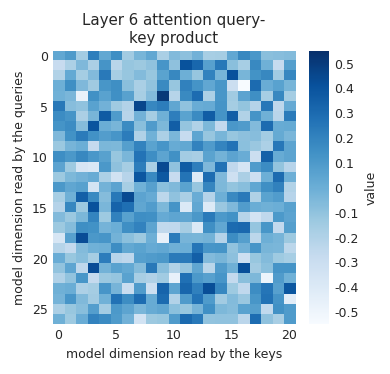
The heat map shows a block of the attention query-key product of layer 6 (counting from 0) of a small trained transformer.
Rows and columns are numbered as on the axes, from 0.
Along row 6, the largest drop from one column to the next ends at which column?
16
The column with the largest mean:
12
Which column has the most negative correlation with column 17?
8
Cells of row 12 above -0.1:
12
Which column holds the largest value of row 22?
11
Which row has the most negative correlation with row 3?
17
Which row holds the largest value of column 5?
15
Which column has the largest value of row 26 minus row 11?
3
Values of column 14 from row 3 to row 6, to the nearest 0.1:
0.1 0.1 0.1 0.1
